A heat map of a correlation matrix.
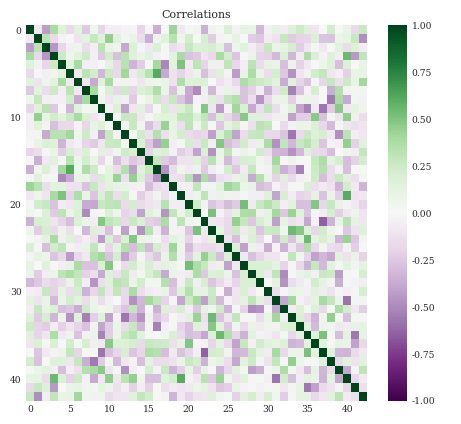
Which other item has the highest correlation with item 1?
10
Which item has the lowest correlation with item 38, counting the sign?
8
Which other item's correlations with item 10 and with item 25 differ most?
27
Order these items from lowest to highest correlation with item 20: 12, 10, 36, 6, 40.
12, 40, 6, 10, 36
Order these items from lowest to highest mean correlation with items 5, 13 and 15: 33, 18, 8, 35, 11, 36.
33, 18, 11, 8, 35, 36
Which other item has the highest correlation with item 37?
35
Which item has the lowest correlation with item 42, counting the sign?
1
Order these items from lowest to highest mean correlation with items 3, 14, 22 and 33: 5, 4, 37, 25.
37, 5, 4, 25
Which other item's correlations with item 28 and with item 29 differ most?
17
